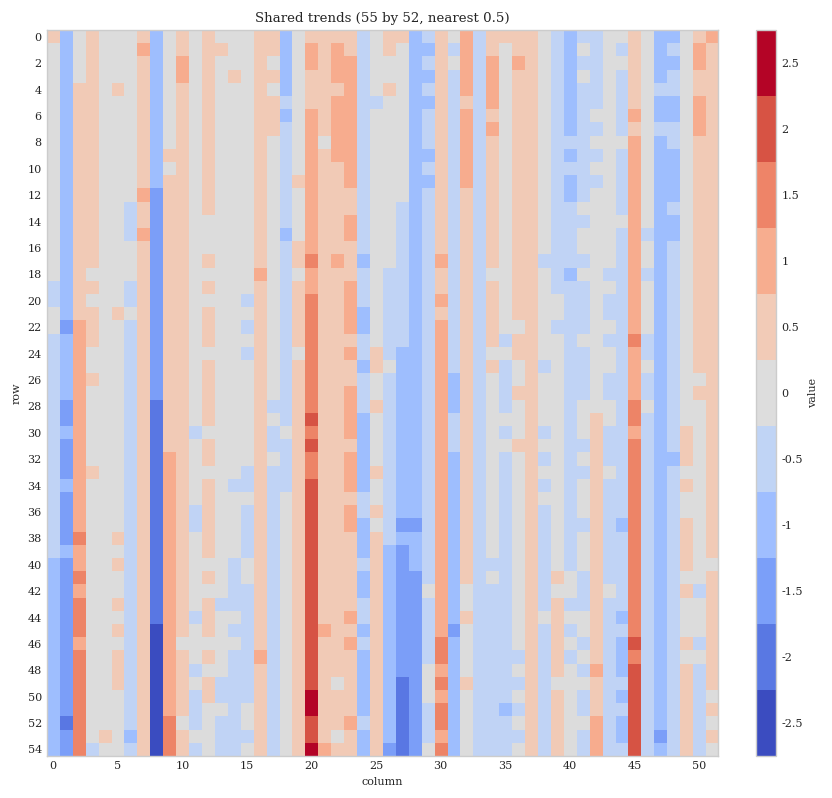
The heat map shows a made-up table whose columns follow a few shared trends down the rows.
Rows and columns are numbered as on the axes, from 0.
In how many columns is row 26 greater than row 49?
17
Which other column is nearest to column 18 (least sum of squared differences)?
40
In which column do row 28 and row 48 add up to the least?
8
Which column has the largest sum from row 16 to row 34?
20
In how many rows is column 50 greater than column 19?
17
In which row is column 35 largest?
0
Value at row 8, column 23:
1
